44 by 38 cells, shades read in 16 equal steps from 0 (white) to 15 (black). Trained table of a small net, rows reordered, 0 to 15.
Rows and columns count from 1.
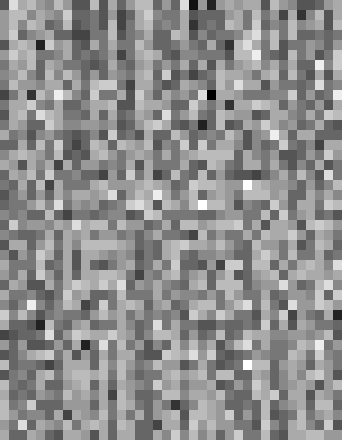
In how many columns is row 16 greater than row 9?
15
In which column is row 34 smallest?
6
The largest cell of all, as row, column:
10, 24
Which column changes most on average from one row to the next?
18
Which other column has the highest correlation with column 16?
7
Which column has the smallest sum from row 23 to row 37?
36
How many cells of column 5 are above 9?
5
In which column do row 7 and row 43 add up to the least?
3
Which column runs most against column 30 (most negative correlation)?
21
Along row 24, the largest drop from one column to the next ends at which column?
23
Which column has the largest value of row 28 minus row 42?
16
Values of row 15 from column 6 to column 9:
8 3 9 11
